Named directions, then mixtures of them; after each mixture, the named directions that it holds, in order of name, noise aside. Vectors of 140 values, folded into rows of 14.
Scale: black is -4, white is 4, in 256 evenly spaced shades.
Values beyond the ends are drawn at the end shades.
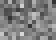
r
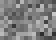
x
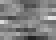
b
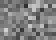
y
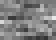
b, x.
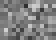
y.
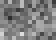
r, x.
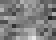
b, x.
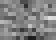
b, y.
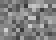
y.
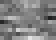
b.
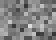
x, y.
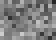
r, x.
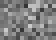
y.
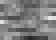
b.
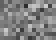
y.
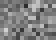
y.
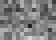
b, r.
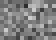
y.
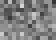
r.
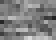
b, x.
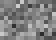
x.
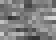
b, r.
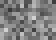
r, y.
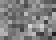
x, y.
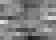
b.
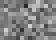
y.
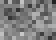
r, x.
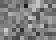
y.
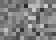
y.
